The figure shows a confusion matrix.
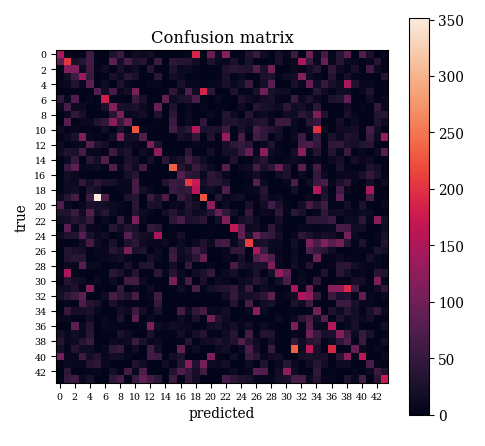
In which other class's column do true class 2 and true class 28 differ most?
1
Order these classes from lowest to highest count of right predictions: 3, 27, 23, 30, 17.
30, 27, 3, 23, 17
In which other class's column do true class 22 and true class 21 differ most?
42
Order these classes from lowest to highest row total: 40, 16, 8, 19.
16, 8, 40, 19
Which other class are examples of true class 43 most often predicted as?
11
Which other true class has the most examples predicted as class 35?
25
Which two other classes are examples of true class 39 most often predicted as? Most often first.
31, 36
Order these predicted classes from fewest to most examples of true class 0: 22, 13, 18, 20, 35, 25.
13, 25, 35, 20, 22, 18
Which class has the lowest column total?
14
